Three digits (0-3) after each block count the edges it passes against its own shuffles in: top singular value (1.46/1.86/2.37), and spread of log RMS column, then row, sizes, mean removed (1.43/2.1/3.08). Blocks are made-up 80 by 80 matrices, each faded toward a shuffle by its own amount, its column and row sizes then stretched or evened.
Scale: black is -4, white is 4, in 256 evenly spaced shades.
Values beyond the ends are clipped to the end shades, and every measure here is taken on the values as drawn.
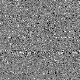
1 1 2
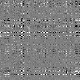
3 2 3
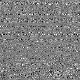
0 0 3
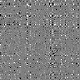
3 2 2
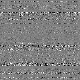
1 0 3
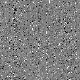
1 2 0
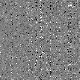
1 2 0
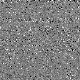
0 1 2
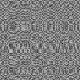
3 1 1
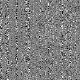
0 3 0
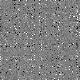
0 2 2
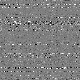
0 0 3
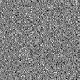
2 1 0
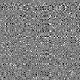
3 1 2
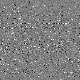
1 0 2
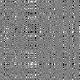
3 3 2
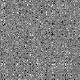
2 2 1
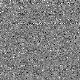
1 0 2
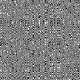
3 2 0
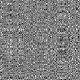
3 2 0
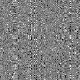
3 2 0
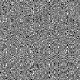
3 2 0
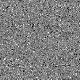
1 0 1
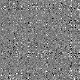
1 2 2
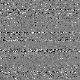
0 0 3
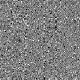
2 1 0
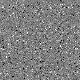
0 1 1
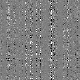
2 3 1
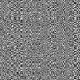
3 3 0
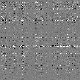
1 2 3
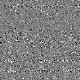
0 1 2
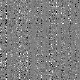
0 3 1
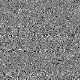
1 0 2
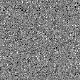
0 1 1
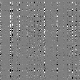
3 3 2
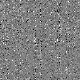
0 2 1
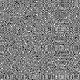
3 0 0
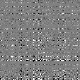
3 2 3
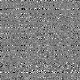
2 1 3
